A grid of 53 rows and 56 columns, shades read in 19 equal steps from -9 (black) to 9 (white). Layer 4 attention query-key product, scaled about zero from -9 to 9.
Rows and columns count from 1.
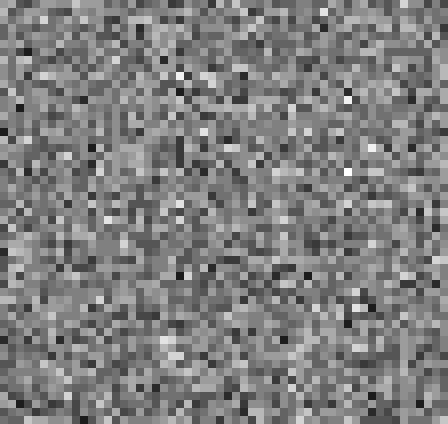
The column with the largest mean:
51
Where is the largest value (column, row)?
44, 22
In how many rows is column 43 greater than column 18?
25
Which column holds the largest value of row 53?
38
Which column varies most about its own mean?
23
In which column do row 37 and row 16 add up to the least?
53
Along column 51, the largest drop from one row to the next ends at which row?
36
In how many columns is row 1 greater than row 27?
24
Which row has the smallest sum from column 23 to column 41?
12
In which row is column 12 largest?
26
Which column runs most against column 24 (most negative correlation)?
35
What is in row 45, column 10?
0
